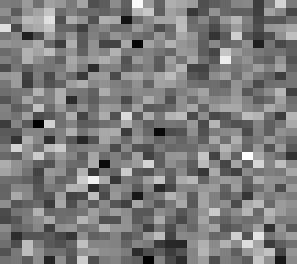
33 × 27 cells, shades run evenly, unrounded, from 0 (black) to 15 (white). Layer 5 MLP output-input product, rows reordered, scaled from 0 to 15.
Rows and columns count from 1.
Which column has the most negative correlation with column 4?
27
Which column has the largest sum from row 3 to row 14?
17
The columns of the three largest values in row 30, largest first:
24, 22, 15
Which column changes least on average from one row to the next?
19
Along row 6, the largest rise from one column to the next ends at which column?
14
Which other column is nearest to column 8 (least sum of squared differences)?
18
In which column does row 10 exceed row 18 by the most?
2
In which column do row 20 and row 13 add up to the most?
23
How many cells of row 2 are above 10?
3
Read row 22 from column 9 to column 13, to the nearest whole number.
3 7 6 12 5
